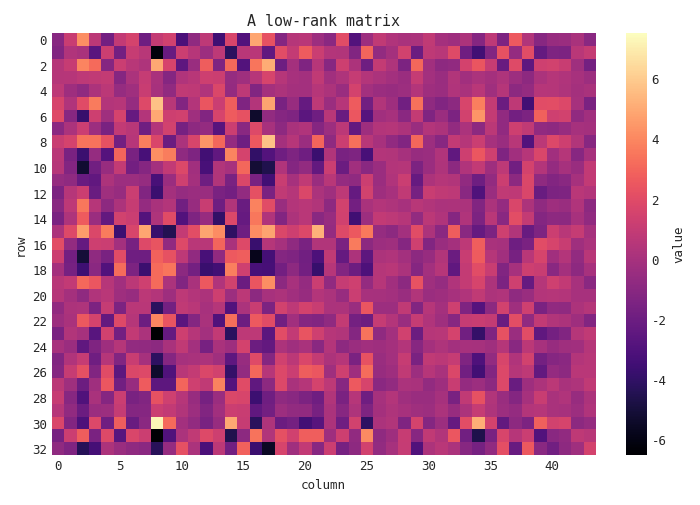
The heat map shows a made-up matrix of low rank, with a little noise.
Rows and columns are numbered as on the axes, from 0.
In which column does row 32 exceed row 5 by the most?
38
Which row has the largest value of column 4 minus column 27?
15
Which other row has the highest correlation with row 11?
32
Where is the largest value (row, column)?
30, 8
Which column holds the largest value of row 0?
16
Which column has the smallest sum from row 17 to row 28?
17
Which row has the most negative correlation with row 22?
27
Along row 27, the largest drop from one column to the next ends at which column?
14
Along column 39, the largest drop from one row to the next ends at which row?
31
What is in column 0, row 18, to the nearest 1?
0
